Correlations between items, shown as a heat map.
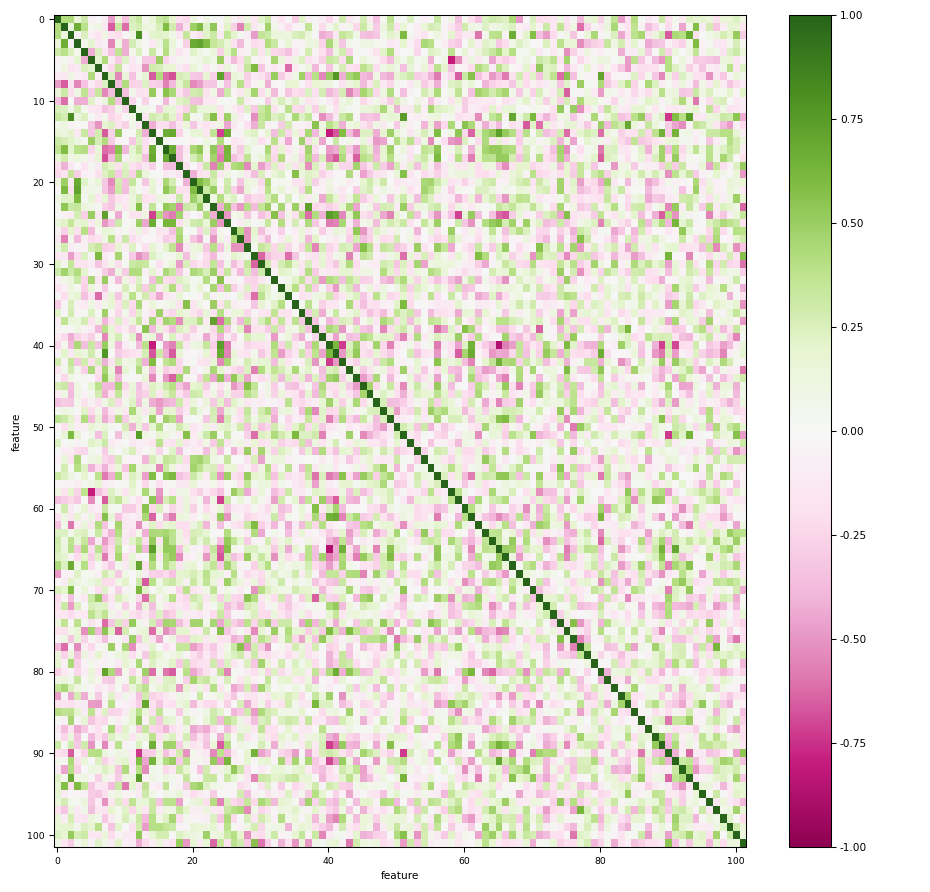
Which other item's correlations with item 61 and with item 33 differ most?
41
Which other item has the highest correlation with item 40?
24
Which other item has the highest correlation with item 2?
12
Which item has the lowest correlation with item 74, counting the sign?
7
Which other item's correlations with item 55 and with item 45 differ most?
68
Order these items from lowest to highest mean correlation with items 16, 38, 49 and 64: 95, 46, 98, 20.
46, 98, 20, 95
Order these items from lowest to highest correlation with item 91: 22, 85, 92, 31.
22, 85, 31, 92
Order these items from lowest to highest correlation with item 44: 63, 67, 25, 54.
25, 63, 54, 67
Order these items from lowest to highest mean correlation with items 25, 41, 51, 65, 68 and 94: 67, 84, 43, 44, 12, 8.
8, 84, 44, 43, 67, 12
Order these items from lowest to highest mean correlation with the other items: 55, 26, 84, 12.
84, 26, 55, 12
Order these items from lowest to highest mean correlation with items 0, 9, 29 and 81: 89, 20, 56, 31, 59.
59, 31, 89, 20, 56
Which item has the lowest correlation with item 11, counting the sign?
77
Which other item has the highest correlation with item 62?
29
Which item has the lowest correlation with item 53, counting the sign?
100
